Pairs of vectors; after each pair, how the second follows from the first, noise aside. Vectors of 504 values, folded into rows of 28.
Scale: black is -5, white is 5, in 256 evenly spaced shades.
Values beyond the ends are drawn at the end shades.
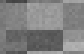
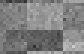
copied.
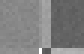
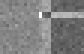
wrapped around.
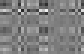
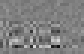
wrapped around, negated, partly zeroed.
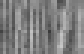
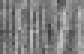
copied.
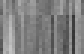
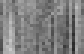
copied.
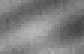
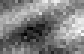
negated, scaled up.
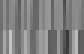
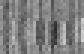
wrapped around.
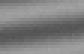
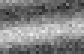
negated, scaled up.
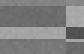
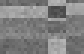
wrapped around.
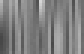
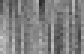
negated.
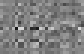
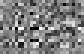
scaled up.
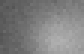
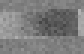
wrapped around, negated, partly zeroed.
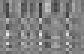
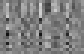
negated.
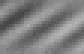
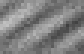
negated.
